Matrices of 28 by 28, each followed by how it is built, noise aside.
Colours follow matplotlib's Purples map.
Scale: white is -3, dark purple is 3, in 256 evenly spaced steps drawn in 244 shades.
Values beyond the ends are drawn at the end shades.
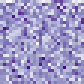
repeating columns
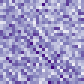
Toeplitz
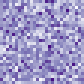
noise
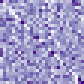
diagonal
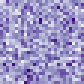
repeating columns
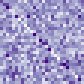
diagonal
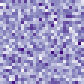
noise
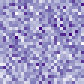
Toeplitz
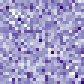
diagonal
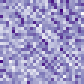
Toeplitz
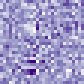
low rank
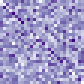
diagonal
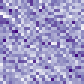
Toeplitz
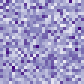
noise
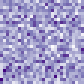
repeating columns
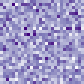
uneven rows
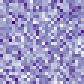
Toeplitz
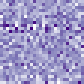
uneven rows
